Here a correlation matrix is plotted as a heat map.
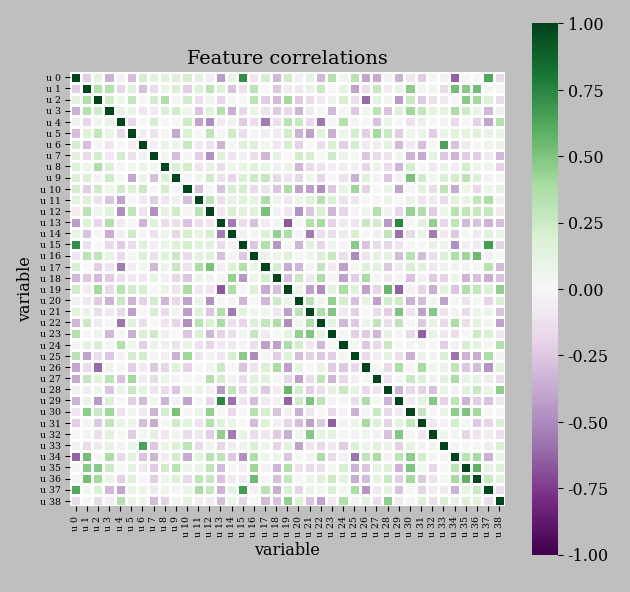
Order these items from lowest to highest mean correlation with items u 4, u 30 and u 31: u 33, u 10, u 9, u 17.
u 17, u 33, u 10, u 9
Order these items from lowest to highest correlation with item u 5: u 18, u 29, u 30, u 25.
u 29, u 18, u 30, u 25
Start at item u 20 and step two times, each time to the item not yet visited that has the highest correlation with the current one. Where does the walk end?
u 21
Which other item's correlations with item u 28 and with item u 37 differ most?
u 15
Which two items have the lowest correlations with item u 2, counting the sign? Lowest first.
u 26, u 29
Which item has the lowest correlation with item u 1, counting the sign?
u 25
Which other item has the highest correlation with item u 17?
u 12
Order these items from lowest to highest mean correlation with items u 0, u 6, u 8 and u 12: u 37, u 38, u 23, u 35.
u 38, u 23, u 35, u 37
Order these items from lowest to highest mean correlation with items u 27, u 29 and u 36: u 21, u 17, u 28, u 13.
u 28, u 17, u 21, u 13
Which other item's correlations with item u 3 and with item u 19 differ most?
u 13
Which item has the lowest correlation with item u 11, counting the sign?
u 4
